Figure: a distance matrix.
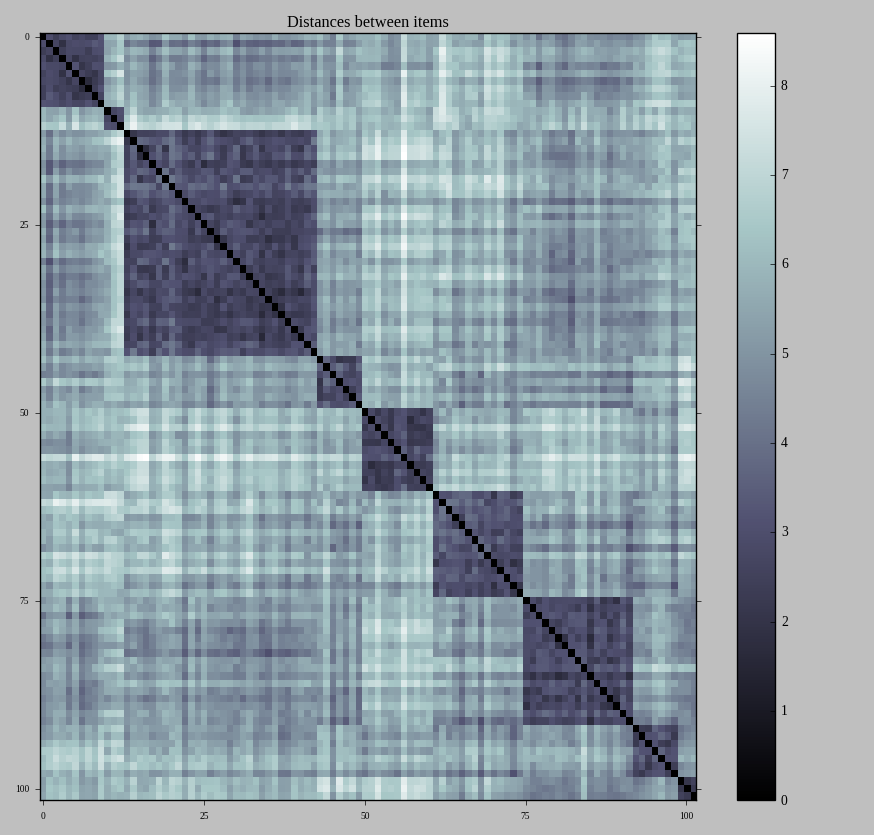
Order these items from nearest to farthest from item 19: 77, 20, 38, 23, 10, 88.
23, 38, 20, 88, 10, 77
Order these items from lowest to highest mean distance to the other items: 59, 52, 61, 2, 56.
61, 2, 59, 52, 56
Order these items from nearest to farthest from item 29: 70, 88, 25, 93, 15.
15, 25, 88, 93, 70
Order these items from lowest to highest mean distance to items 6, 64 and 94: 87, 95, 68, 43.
68, 87, 95, 43
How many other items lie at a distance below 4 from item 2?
9
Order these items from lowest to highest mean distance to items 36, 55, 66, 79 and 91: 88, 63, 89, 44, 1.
88, 89, 1, 63, 44
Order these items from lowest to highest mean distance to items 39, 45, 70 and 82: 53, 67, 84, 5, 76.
76, 67, 84, 5, 53
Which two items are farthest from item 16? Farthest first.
56, 52
